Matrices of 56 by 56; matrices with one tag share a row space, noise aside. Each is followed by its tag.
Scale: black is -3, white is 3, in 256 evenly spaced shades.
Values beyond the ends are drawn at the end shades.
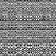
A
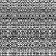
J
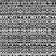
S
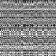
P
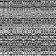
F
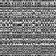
F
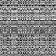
J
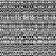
P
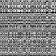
S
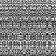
S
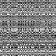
J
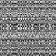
J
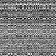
A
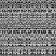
S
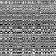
F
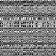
P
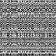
J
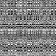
A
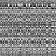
S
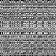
P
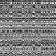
F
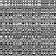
F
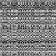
J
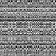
A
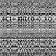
J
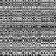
F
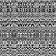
J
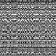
J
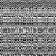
P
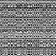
A
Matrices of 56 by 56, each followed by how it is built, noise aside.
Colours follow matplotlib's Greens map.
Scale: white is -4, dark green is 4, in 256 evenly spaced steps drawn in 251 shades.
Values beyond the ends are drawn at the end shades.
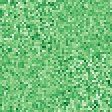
block diagonal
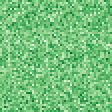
repeating columns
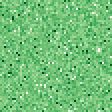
sparse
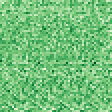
repeating columns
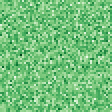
repeating columns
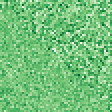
upper triangular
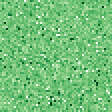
sparse
